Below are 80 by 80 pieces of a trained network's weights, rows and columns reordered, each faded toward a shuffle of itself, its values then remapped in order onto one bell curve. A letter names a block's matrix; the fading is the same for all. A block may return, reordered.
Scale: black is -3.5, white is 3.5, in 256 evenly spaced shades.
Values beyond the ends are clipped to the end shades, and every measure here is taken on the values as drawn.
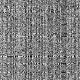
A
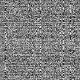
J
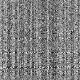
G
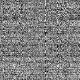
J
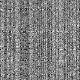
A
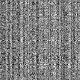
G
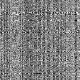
A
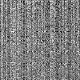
G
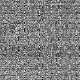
J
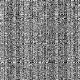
A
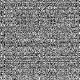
J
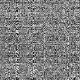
J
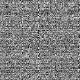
J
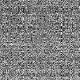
J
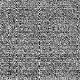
J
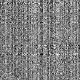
G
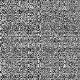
J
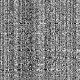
G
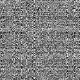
J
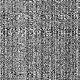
G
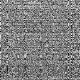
J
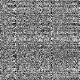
J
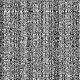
G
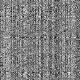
A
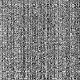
G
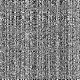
G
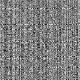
A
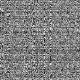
J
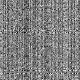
G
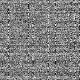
J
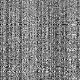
A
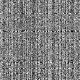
A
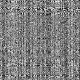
A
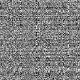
J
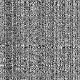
G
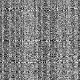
A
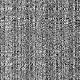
G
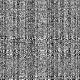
A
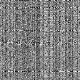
A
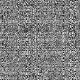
J
